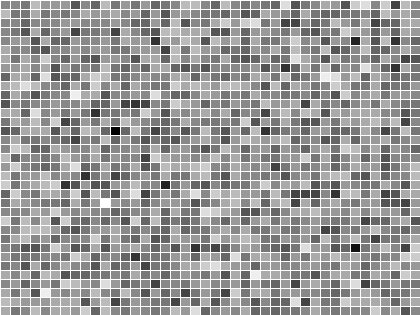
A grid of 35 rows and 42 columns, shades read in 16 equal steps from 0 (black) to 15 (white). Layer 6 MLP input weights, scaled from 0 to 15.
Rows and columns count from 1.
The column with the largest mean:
24
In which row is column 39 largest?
1
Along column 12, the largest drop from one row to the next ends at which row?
15
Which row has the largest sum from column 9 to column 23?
10
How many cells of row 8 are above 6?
30
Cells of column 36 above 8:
17
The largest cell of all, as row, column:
23, 11
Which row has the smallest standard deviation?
2
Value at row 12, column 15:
4
